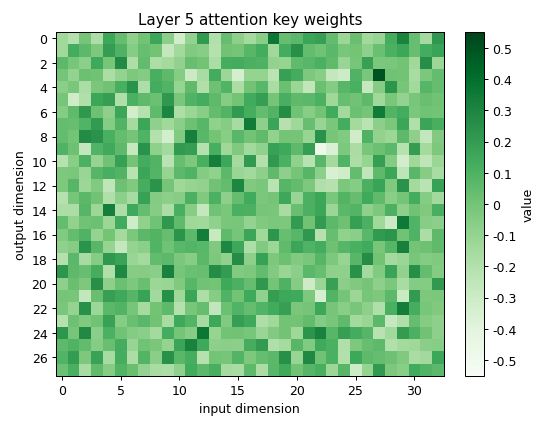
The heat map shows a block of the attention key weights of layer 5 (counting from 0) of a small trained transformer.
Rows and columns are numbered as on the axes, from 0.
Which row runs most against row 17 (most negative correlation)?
21
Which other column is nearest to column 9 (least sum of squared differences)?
25
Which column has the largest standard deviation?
29
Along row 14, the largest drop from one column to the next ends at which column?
5
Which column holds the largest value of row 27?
27
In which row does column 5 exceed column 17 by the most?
10
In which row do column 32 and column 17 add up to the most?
20
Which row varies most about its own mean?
9
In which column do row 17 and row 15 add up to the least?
6
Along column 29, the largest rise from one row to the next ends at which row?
22
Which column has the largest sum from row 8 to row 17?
7
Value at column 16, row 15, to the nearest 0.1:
-0.1
